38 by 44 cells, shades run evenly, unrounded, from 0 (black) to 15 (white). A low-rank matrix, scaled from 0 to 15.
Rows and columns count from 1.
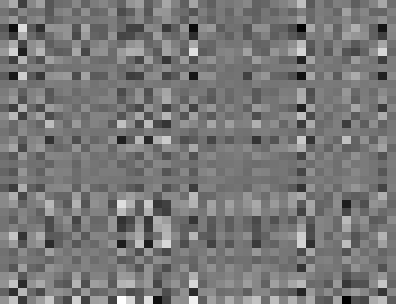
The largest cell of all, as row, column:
38, 14
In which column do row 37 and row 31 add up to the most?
39
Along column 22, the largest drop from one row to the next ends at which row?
37
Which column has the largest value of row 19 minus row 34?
34
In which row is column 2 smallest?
4
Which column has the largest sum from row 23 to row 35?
2
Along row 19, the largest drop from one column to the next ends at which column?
3
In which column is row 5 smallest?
22
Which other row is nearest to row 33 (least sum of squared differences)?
21
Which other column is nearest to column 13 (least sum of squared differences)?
41
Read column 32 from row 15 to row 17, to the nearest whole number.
8 6 7
